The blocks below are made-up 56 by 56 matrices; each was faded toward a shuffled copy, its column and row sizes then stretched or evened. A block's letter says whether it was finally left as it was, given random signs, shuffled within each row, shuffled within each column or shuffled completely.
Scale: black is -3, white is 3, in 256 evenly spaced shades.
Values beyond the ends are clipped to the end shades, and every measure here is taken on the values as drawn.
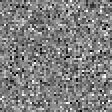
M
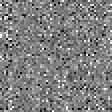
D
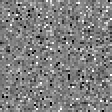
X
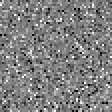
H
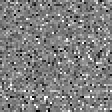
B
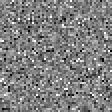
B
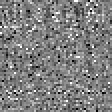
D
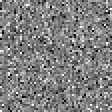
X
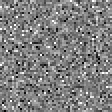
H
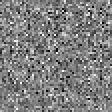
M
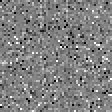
H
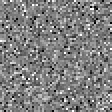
H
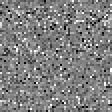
B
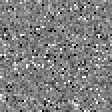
B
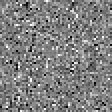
X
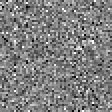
X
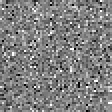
X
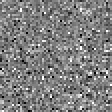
D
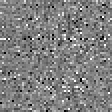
D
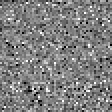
B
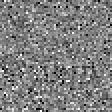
B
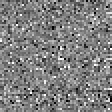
M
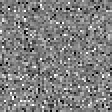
B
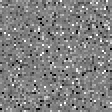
H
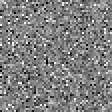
X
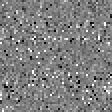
B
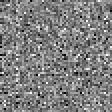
M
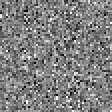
X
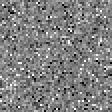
H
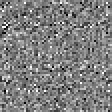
D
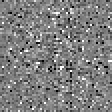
M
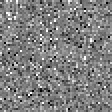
X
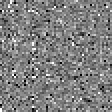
D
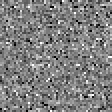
B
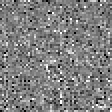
D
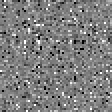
M
